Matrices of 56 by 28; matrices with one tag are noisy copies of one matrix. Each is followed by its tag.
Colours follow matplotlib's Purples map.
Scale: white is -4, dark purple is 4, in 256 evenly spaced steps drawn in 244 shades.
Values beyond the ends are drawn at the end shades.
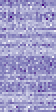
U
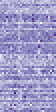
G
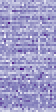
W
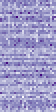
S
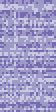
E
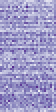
W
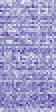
W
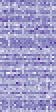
S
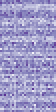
E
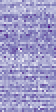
G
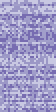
G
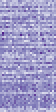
W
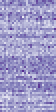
U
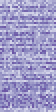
W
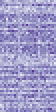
G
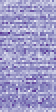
W
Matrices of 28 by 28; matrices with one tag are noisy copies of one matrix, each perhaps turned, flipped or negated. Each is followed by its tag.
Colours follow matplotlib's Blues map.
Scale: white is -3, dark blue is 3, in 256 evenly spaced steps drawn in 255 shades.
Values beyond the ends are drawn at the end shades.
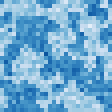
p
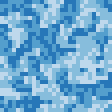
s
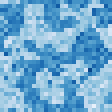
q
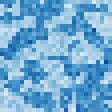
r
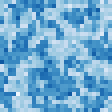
s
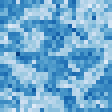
r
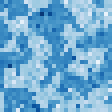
q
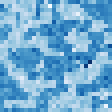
r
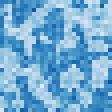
r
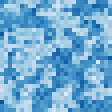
s
